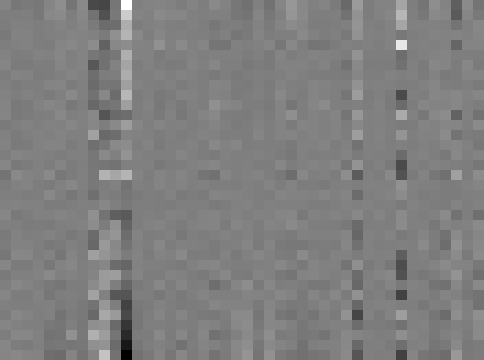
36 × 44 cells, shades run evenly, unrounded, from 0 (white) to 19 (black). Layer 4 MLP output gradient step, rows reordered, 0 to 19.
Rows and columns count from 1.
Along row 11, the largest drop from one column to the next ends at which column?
12
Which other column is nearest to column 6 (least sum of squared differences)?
40
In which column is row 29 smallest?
10
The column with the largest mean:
37
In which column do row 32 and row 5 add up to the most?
33
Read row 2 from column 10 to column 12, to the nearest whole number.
13 10 4
